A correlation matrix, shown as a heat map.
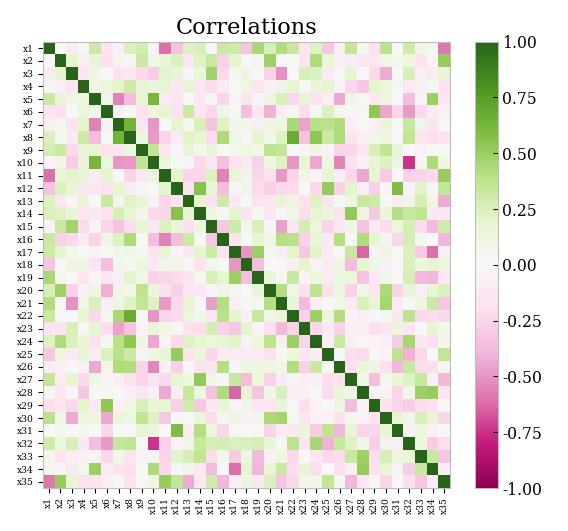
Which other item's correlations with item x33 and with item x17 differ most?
x28
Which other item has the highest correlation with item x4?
x8
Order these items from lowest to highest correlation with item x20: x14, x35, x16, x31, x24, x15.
x31, x14, x15, x16, x35, x24
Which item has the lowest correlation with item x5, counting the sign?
x7
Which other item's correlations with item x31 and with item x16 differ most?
x12
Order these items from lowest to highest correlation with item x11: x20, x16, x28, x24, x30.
x16, x28, x30, x20, x24
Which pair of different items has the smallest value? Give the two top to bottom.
x10, x32
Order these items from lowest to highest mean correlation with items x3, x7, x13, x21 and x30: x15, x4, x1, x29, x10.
x15, x10, x29, x4, x1
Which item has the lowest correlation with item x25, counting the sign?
x32
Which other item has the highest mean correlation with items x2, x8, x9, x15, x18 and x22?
x24
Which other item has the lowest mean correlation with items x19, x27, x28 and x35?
x4
